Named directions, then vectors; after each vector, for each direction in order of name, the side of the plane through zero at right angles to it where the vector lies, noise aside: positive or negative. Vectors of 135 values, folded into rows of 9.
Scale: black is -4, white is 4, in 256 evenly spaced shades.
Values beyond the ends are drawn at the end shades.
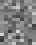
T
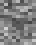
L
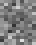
positive, positive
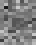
positive, positive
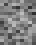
negative, negative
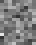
negative, positive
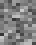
positive, negative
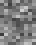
positive, negative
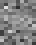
negative, negative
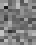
positive, positive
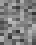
negative, negative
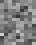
negative, positive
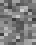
positive, negative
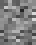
negative, positive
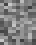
negative, negative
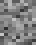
negative, positive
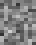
positive, negative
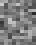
negative, negative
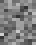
negative, positive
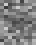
positive, positive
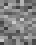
negative, negative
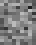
negative, negative
